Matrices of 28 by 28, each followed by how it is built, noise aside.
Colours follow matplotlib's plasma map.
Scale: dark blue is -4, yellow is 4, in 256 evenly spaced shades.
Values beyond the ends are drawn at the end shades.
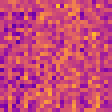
blocks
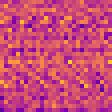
repeating columns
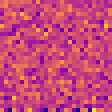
uneven rows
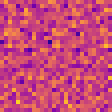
repeating columns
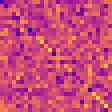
diagonal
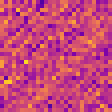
Hankel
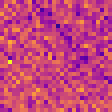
Toeplitz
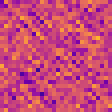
Toeplitz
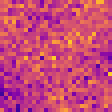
smooth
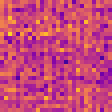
blocks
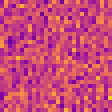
blocks
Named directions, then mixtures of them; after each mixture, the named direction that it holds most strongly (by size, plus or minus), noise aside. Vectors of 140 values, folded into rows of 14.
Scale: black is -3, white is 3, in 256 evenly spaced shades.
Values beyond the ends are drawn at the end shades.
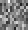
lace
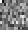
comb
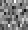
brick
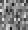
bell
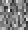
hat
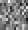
lace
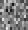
bell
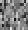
bell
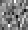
brick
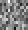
lace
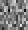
hat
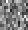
hat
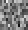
brick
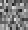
brick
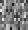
bell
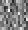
hat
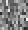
hat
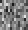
bell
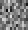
lace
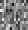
bell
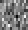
bell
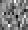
brick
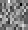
lace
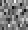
brick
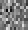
lace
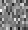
bell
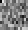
comb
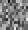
lace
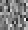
hat
